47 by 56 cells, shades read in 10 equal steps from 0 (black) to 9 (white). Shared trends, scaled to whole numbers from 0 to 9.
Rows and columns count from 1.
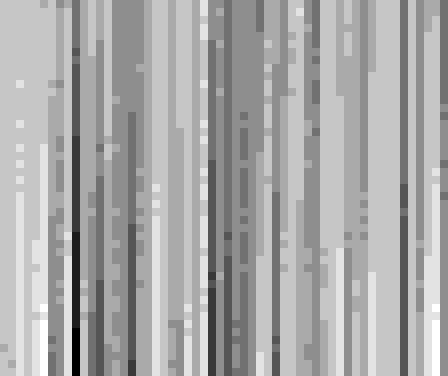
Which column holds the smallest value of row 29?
10
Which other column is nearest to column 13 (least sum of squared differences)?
35
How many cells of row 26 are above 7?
4
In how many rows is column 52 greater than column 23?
31
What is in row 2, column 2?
7
